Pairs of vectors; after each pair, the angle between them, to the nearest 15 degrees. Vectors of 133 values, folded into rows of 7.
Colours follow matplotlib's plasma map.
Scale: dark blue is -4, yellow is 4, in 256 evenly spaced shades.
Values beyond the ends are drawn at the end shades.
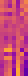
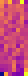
105 degrees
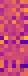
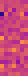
105 degrees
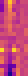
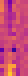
165 degrees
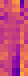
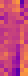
15 degrees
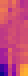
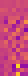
90 degrees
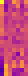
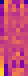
165 degrees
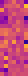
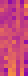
60 degrees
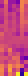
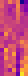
120 degrees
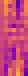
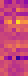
105 degrees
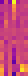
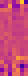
120 degrees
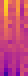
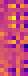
105 degrees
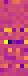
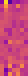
120 degrees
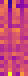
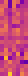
45 degrees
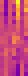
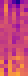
135 degrees
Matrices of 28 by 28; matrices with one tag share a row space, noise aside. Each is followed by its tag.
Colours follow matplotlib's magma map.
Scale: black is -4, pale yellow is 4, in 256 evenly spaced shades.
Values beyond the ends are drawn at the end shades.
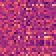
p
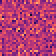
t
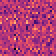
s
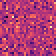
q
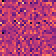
t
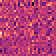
s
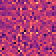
t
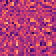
q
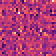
t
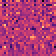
q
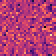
q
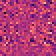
q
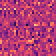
s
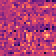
p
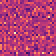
s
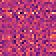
t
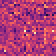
p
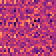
s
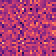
t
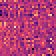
s
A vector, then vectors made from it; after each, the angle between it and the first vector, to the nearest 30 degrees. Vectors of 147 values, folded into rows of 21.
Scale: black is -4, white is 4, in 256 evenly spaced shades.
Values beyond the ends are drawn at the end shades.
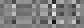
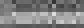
60 degrees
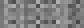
60 degrees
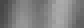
90 degrees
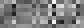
150 degrees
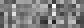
30 degrees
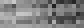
120 degrees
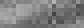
120 degrees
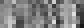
120 degrees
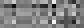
150 degrees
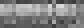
120 degrees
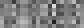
30 degrees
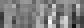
60 degrees
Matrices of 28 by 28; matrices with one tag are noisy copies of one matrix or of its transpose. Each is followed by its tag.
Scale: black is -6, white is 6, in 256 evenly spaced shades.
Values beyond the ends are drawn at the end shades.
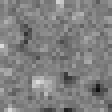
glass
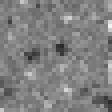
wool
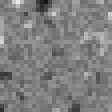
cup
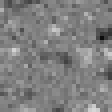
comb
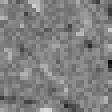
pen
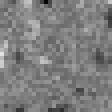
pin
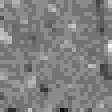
pen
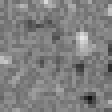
glass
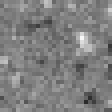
glass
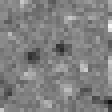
wool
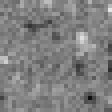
glass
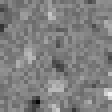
comb
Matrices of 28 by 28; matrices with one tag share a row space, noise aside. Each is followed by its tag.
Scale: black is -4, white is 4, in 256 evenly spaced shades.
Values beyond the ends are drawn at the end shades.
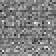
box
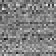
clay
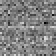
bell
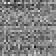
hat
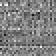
clay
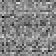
box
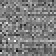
clay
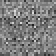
hat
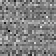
clay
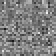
box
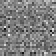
bell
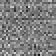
hat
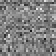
bell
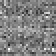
bell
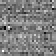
bell
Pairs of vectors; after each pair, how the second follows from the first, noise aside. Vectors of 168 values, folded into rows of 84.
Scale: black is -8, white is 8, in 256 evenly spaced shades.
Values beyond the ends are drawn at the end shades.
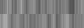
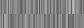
sign-scrambled.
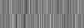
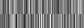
scaled up.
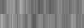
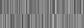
shuffled.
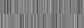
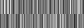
negated, scaled up.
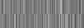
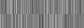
shuffled.
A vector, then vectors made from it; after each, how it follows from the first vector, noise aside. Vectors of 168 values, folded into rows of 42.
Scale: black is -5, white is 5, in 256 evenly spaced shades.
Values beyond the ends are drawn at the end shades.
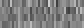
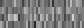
reversed, negated.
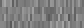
wrapped around, negated, shrunk.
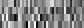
reversed, scaled up.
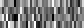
reversed, scaled up.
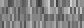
sign-scrambled.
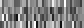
reversed, scaled up.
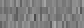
wrapped around, negated, shrunk.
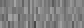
reversed, negated, shrunk.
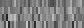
reversed, negated.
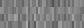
reversed, negated, shrunk.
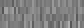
wrapped around, negated, shrunk.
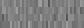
wrapped around, negated, shrunk.
